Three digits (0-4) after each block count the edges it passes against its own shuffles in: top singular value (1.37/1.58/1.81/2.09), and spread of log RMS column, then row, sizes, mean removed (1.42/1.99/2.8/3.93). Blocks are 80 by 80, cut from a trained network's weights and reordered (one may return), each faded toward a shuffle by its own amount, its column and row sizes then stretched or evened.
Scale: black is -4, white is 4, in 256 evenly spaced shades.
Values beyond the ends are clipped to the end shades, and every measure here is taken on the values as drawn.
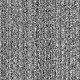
4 1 1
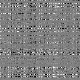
4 1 4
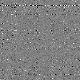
3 1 2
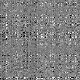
3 2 3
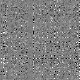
1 3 2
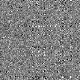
3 2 2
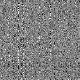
1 2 0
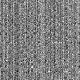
4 1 1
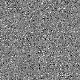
0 1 1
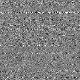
3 0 3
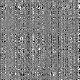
4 3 3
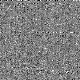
0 0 2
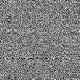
4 0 1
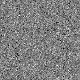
1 1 0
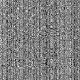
4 2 0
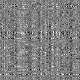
4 1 3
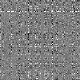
2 3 2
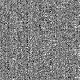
1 1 0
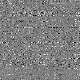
0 0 3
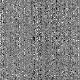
2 3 1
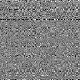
4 1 3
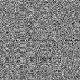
4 0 1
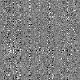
2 3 0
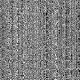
4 2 1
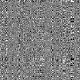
4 3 2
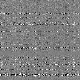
2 1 3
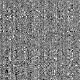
3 2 2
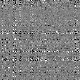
3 2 3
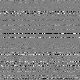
4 0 4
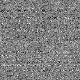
1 0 2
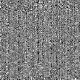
2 1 1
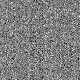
0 1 0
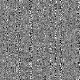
3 3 0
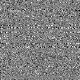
0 0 3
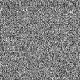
3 1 0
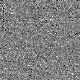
1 1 1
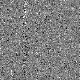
0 2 0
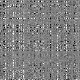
4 3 3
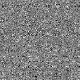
3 1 2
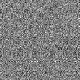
4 1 1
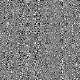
1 3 2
